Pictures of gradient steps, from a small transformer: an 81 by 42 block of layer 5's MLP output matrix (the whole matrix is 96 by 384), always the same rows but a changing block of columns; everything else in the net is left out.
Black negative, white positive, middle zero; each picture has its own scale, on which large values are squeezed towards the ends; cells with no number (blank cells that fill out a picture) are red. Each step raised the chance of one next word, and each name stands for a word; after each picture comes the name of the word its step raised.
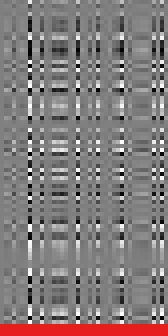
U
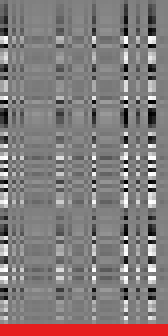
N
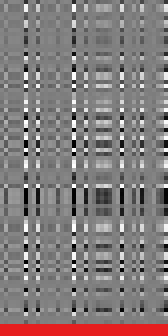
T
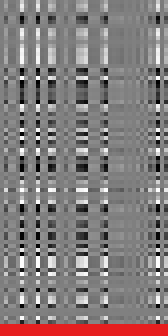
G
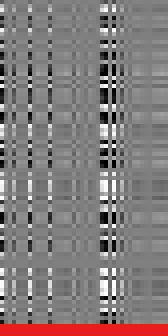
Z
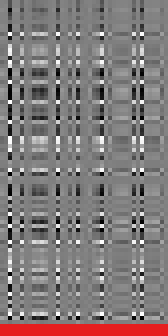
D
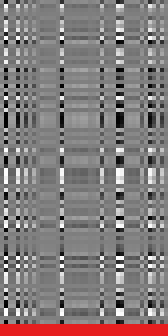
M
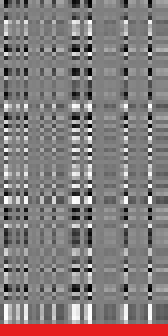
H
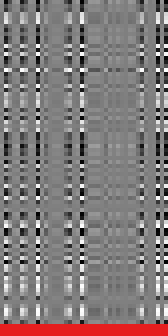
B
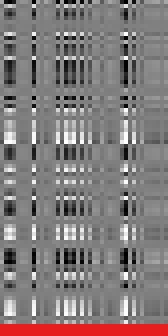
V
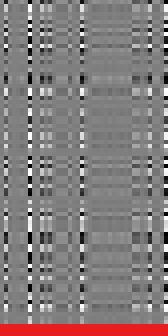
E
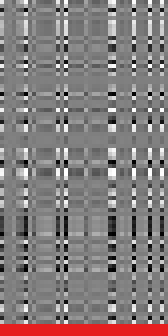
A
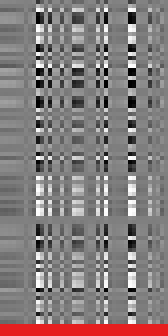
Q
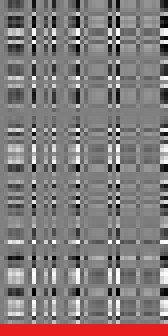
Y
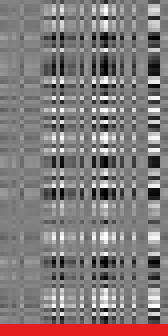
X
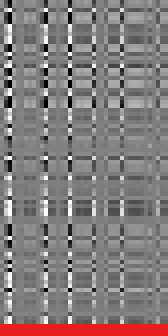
Q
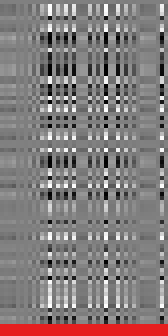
X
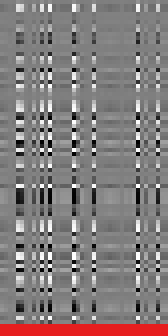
T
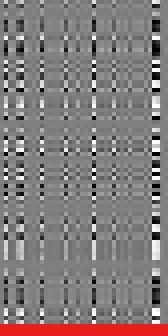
U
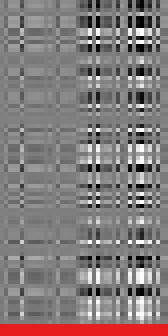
Y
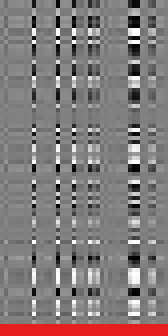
Y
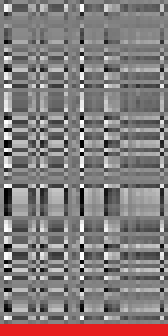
T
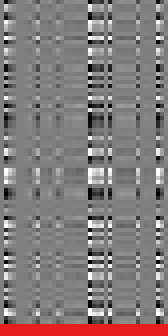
M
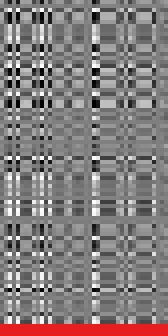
Q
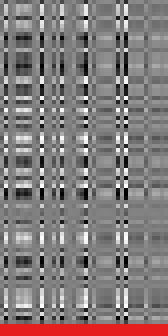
X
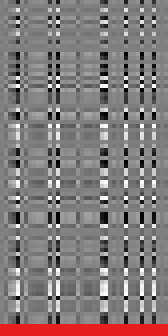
Z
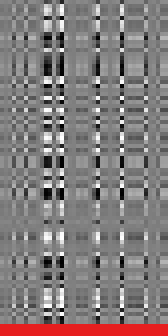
X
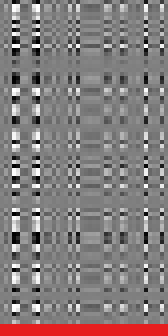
E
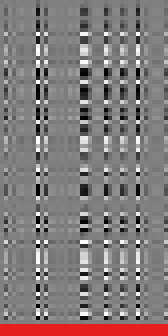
D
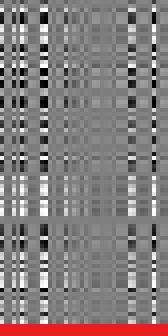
Q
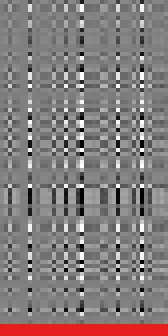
T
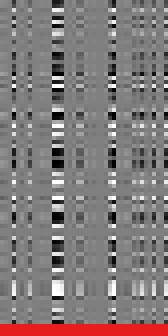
Z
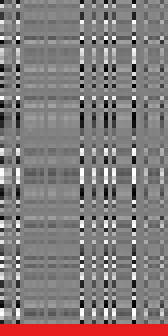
M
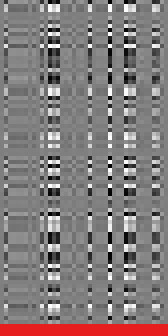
E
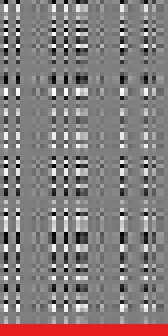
E
